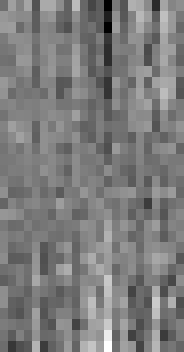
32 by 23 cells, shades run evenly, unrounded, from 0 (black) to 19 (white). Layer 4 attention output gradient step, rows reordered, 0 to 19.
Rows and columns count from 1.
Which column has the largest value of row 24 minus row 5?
14
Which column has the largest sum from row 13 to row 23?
20
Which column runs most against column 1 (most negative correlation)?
8
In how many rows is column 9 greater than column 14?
18
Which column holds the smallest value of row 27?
17
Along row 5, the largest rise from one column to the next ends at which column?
15
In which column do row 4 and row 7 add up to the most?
21
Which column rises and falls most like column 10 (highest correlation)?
7
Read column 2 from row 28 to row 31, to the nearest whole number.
7 7 9 7
